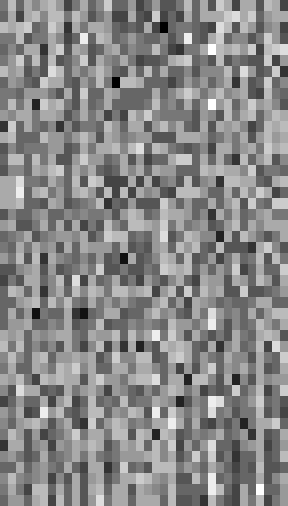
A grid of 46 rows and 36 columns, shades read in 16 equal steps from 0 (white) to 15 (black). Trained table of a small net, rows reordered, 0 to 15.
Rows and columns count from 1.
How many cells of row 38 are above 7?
18
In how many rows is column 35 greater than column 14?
18
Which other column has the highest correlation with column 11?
24
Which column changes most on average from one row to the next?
27
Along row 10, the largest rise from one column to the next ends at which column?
5
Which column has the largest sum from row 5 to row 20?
9
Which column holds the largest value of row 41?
1
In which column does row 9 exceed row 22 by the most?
21
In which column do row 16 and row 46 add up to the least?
8
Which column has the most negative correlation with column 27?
23
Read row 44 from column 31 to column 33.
9 9 5
